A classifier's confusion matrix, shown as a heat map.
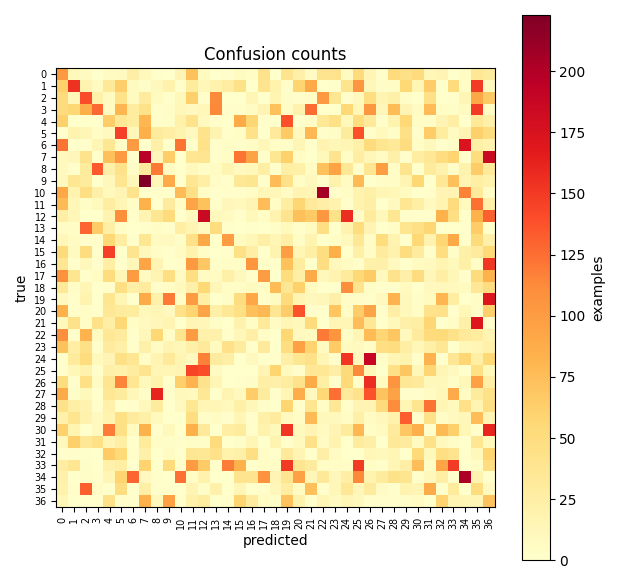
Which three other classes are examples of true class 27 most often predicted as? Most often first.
8, 26, 23
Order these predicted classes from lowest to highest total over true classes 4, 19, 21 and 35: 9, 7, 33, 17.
17, 33, 9, 7
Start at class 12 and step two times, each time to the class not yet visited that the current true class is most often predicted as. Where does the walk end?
26
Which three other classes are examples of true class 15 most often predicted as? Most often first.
4, 19, 23
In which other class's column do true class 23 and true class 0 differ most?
20
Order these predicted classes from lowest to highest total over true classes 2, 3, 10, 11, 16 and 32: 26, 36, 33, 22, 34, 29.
29, 33, 34, 26, 36, 22
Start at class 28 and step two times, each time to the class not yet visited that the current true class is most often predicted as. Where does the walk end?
1
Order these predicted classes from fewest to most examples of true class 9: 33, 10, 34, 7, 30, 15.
10, 34, 15, 30, 33, 7
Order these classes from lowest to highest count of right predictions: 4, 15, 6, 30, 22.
15, 4, 30, 6, 22
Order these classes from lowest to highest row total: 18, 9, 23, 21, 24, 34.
18, 21, 23, 9, 24, 34
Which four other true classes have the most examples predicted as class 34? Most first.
6, 10, 24, 28
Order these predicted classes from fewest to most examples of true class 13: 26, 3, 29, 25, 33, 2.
33, 26, 29, 25, 3, 2
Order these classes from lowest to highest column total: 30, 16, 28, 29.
30, 16, 29, 28
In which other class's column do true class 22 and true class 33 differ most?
25
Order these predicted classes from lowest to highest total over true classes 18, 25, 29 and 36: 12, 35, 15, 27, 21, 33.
27, 33, 15, 21, 35, 12
